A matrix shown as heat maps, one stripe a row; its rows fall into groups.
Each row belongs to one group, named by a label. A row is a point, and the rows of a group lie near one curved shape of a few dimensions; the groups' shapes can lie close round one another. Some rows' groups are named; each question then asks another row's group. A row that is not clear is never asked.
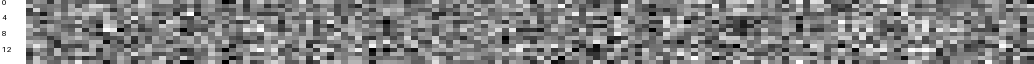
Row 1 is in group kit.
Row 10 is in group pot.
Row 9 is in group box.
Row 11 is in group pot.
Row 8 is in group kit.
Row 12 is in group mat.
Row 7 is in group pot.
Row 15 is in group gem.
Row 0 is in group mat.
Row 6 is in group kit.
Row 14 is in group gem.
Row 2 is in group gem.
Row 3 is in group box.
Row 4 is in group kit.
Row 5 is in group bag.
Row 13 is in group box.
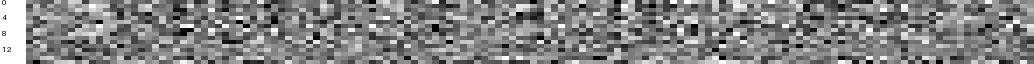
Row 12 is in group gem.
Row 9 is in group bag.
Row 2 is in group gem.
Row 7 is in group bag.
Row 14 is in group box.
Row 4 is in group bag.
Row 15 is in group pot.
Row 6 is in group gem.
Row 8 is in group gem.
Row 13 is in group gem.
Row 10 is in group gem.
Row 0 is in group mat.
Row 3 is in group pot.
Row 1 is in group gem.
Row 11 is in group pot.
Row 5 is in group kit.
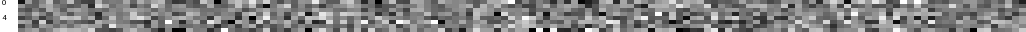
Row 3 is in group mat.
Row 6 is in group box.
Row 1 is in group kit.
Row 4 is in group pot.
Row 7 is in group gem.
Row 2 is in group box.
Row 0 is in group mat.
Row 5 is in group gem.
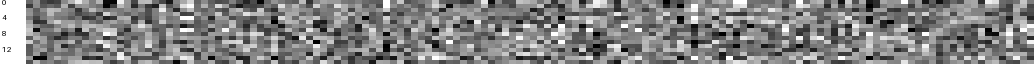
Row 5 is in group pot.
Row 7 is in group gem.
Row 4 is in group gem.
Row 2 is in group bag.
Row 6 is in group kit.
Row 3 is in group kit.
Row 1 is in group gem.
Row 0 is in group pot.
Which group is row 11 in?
pot
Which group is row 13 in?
pot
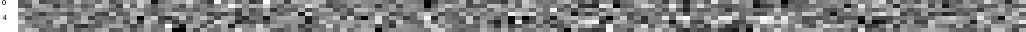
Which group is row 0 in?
pot
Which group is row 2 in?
gem
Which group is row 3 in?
pot
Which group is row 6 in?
gem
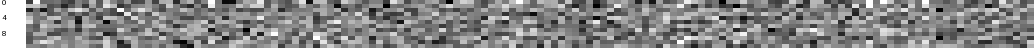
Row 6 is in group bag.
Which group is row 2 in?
pot
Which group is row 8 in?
pot
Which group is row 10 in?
bag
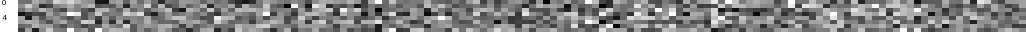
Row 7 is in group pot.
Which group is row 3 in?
pot
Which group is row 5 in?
pot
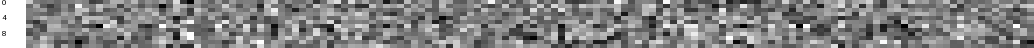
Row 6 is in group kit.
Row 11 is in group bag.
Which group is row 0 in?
kit
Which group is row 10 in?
box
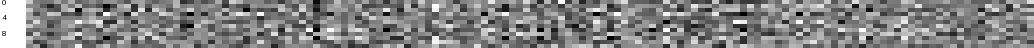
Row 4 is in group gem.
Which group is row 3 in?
kit
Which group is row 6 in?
gem
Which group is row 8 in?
pot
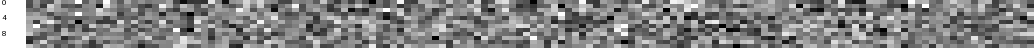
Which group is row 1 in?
kit
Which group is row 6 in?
pot
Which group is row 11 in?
gem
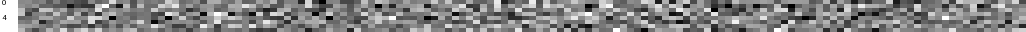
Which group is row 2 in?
kit
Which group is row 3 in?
gem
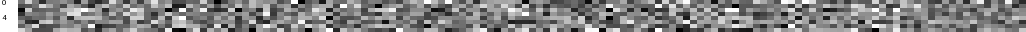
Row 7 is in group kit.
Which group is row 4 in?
gem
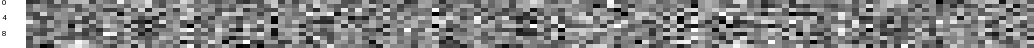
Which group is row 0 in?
pot
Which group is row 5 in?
pot
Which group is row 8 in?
pot
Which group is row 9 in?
gem
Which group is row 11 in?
box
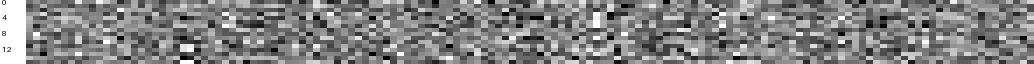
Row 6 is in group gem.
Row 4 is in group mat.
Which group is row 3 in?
pot
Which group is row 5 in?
gem
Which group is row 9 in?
pot
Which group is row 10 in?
pot
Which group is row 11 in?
gem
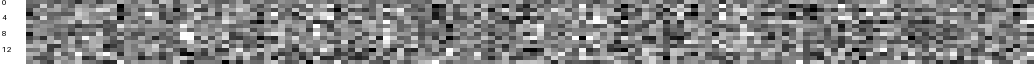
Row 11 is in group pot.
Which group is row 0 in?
box
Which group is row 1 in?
pot
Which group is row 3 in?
pot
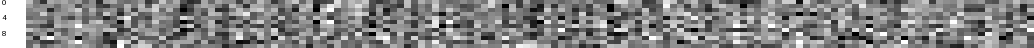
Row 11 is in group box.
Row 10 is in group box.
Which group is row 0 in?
kit
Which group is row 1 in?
mat
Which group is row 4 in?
gem
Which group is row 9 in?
bag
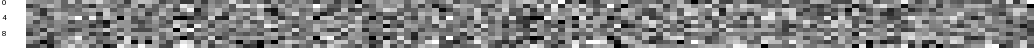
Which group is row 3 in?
kit
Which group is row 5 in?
gem
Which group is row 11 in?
pot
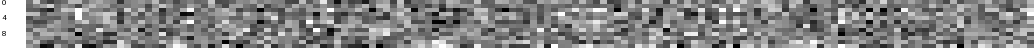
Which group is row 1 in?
bag
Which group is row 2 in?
box
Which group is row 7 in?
bag
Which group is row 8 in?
bag
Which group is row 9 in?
gem
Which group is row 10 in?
box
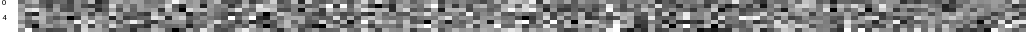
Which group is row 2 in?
bag
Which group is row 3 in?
pot
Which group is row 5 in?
gem
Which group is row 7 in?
pot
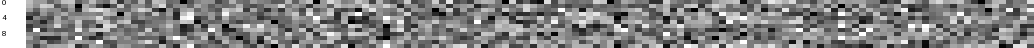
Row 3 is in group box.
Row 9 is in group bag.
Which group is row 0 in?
mat
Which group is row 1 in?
bag
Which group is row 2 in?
gem
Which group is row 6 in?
mat
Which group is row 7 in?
pot
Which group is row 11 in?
bag
